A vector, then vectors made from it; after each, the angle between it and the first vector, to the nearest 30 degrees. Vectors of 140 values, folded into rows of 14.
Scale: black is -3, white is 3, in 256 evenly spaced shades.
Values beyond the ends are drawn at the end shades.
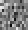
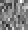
120 degrees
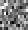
60 degrees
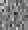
30 degrees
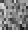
90 degrees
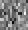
90 degrees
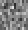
120 degrees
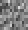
120 degrees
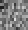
150 degrees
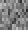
60 degrees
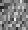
150 degrees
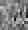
60 degrees
